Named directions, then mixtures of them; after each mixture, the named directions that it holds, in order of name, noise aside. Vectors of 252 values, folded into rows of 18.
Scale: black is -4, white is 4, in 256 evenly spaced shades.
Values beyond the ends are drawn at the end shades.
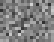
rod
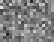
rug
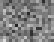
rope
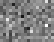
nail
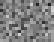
rod.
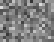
rug.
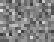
rod.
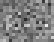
nail, rod, rope.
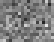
nail, rod, rope.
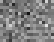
nail, rope, rug.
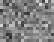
nail, rope, rug.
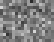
rug.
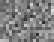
rod, rope.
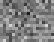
nail, rope, rug.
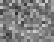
nail, rug.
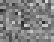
nail, rod, rug.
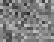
nail, rope, rug.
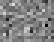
nail, rug.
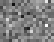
nail.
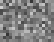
rug.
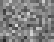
rope.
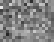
rug.
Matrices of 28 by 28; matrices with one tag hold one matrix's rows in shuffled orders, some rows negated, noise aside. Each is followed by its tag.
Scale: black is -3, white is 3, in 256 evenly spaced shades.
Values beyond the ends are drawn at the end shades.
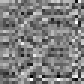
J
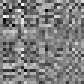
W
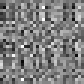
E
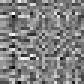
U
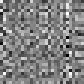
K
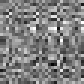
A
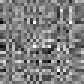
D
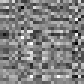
J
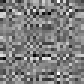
D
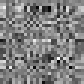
D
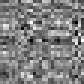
J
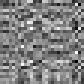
J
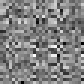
A
